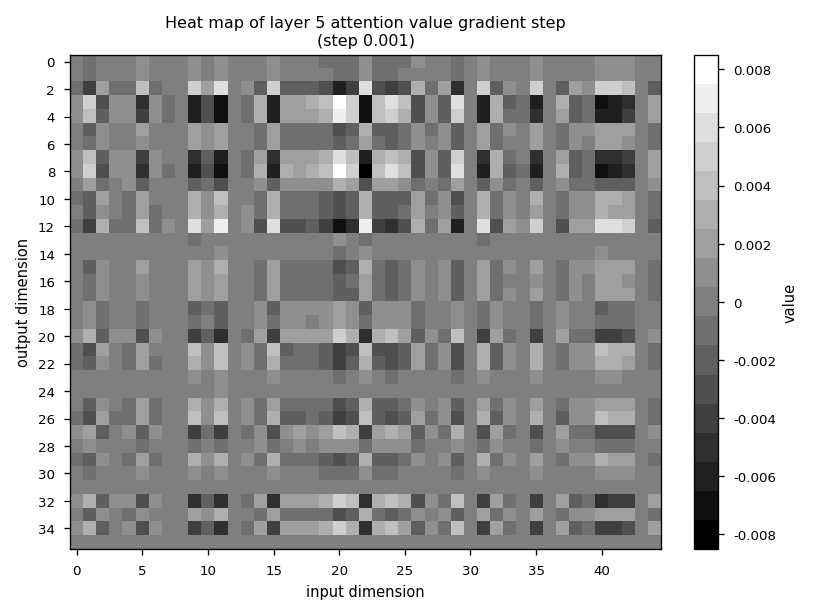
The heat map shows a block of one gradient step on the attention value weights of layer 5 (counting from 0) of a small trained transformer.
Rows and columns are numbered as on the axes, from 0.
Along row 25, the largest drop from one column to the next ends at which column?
23
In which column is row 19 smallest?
11
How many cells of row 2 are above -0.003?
37
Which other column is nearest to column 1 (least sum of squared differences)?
21
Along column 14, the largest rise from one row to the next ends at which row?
3
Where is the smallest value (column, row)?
22, 8
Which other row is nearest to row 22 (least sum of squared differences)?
10
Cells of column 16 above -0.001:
21
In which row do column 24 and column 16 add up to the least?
12
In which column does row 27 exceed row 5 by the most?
20
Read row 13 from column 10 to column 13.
0 0 0 0
